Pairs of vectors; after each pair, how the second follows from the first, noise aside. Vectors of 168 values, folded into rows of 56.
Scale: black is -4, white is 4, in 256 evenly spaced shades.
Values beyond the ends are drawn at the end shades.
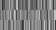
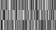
wrapped around, negated.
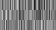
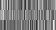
wrapped around, negated.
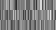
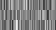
wrapped around.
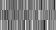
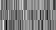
wrapped around, negated.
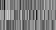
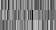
wrapped around.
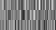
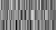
reversed, negated.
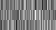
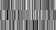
wrapped around.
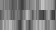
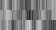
wrapped around, negated.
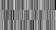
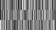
reversed, negated.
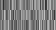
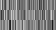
reversed.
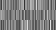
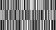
scaled up.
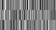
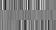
negated, partly zeroed.
